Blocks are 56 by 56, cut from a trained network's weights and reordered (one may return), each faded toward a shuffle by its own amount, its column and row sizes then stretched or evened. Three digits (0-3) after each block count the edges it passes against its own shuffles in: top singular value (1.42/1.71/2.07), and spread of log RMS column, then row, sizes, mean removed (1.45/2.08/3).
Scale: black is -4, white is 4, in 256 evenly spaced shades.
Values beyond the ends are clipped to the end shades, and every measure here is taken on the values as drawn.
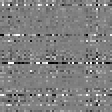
2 1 3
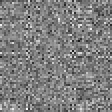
3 2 1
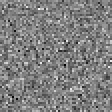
0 0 1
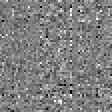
1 2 1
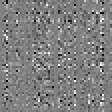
2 3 1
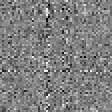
2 2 1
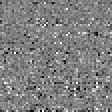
1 0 2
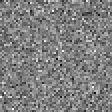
0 0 1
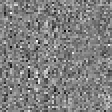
2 2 0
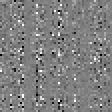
0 3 1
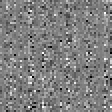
0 3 1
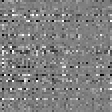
2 2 3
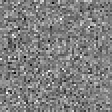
0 1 0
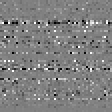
2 1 3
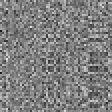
3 2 0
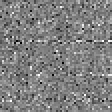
1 0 1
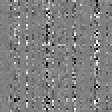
1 3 1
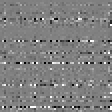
1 1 3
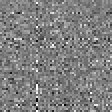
2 1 2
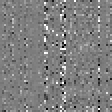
1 3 0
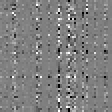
2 3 1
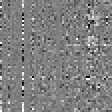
1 3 1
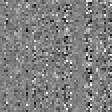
0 3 0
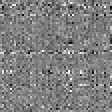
2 2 2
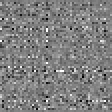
0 1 3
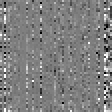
2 3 0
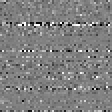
2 0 3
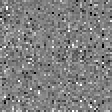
1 2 0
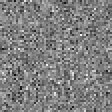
2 1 1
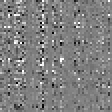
1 3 2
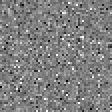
0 1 0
